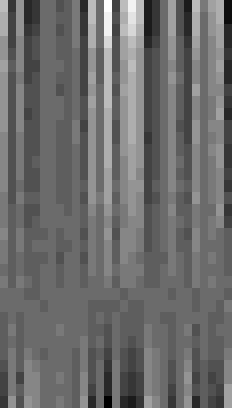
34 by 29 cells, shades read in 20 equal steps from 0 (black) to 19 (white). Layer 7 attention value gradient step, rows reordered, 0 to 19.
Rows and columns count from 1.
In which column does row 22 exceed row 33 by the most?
14
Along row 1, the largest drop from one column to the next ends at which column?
15
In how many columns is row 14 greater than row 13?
2
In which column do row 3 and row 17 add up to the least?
19
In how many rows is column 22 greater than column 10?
23
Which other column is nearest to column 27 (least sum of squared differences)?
3
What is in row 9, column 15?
7
